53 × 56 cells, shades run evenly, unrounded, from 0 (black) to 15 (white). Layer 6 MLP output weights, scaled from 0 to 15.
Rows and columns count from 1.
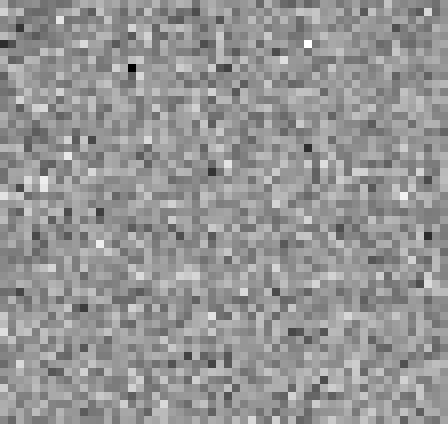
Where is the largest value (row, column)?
6, 39
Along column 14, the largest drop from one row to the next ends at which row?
43
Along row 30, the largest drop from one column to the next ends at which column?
54
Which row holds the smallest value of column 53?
36
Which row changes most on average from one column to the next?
30
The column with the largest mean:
42
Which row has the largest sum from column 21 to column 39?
12
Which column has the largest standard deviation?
17
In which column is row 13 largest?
3
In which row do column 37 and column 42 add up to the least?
15
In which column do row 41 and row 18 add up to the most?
9
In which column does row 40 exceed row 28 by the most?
44
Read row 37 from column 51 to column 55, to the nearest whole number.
8 10 11 9 11
